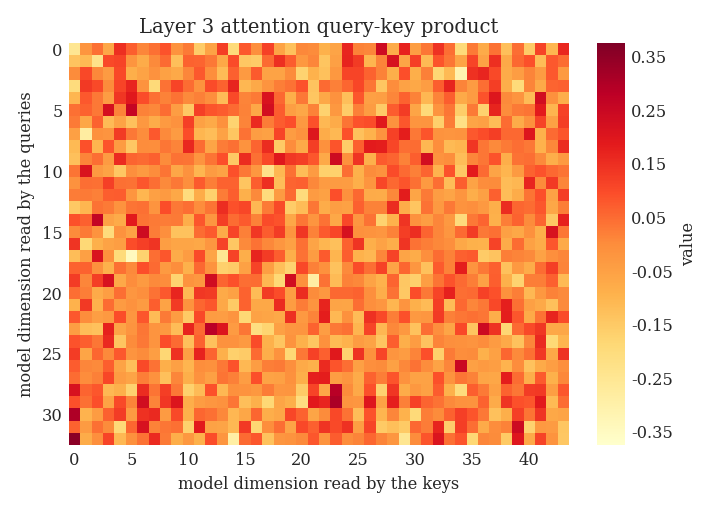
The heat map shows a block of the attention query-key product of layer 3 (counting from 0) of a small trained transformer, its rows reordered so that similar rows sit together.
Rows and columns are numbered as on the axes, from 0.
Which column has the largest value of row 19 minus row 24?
12
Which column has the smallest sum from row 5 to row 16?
34
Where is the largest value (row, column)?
32, 0
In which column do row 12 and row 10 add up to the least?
17
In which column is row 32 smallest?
14
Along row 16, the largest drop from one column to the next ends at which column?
1
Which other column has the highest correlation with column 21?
39
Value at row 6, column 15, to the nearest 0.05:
0
